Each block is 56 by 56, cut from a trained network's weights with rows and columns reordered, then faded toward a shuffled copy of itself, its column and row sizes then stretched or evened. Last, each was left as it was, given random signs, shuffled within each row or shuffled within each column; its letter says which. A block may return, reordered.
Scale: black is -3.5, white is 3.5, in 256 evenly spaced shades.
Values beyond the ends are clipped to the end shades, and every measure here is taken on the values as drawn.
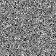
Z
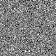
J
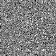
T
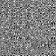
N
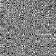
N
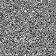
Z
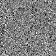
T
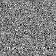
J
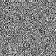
N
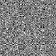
N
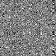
N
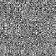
N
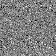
J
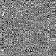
N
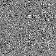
Z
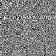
N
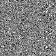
T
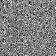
T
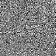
N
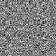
N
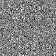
Z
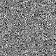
Z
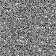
J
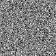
T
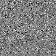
J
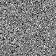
T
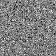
J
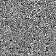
Z
